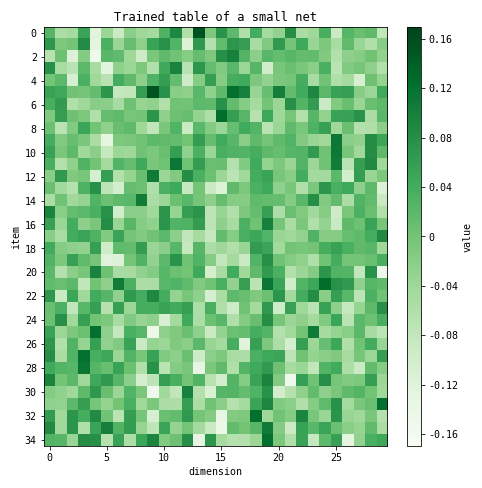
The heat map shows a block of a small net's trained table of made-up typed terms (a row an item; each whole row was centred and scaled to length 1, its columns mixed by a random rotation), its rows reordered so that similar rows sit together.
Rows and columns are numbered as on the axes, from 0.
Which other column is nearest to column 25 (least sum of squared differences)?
28
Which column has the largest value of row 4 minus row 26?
17
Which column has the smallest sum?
14
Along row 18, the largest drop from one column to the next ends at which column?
5
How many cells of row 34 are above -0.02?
18
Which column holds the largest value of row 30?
12
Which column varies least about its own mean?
7
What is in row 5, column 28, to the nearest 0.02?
-0.04
